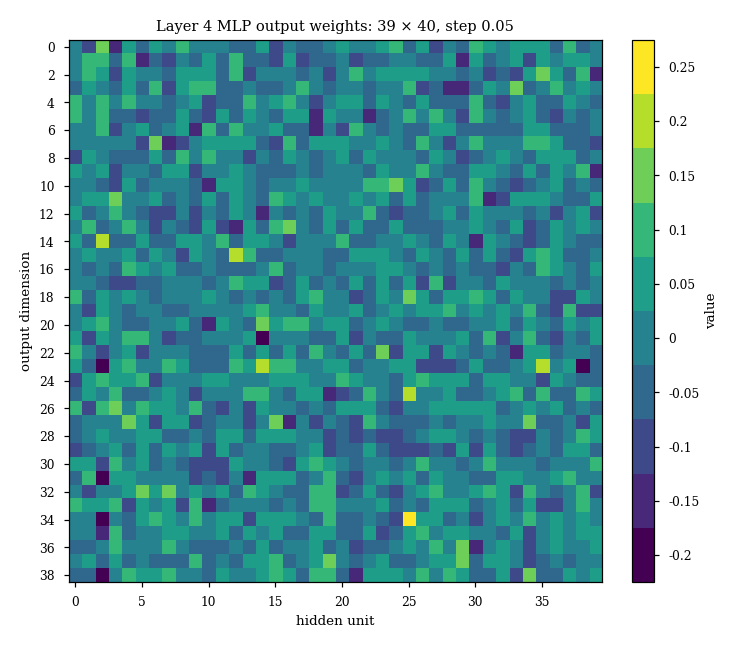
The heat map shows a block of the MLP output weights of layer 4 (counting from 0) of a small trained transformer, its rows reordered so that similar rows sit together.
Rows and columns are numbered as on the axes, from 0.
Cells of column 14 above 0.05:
4
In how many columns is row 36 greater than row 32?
12
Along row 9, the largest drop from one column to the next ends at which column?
39
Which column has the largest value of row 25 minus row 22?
33
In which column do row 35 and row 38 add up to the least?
2
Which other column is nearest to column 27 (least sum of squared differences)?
32
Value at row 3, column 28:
-0.15
